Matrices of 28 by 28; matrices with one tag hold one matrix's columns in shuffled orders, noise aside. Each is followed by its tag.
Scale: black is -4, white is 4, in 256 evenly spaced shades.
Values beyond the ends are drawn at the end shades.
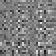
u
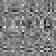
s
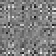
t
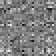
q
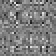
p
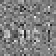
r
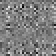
t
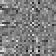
q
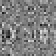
r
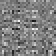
u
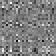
q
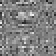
p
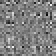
p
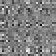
q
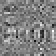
r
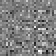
u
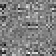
t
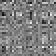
p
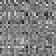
p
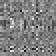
s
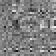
s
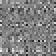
q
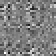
t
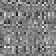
p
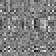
s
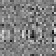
r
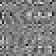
p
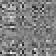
t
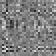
s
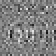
r
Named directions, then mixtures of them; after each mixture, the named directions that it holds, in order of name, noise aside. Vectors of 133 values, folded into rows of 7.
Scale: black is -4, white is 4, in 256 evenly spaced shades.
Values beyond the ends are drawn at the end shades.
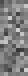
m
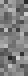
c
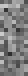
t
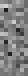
m, t.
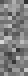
c, m, t.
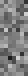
c.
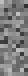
m.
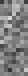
m, t.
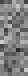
m, t.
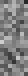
c, m, t.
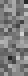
c, m.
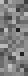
c, m.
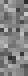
c.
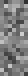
c, m, t.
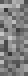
t.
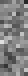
c, m, t.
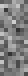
t.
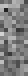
t.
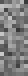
t.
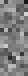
c.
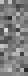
c, m, t.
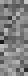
m, t.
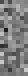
c, m, t.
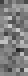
m.
